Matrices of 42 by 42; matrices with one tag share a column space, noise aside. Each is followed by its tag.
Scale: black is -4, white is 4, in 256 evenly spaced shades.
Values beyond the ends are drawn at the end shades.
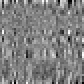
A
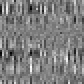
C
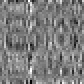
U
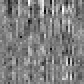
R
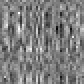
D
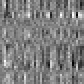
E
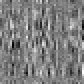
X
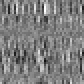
C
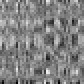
U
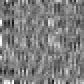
U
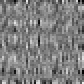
U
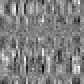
C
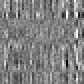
E
